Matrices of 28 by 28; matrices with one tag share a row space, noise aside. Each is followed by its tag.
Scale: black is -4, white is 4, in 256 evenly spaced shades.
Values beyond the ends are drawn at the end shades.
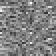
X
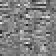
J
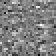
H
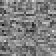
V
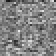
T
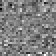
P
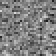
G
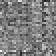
P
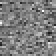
X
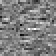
J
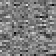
G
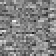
V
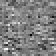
H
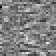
J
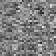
T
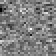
X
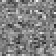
T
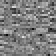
V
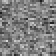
G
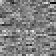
V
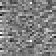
X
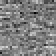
G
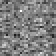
G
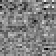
P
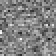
P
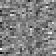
X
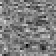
J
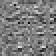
T
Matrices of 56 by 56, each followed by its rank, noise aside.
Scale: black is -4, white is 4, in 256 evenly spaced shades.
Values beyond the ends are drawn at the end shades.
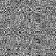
five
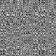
five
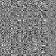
seven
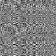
five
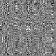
six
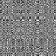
four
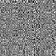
five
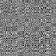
five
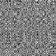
seven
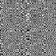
six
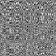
six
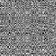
six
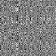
five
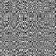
four
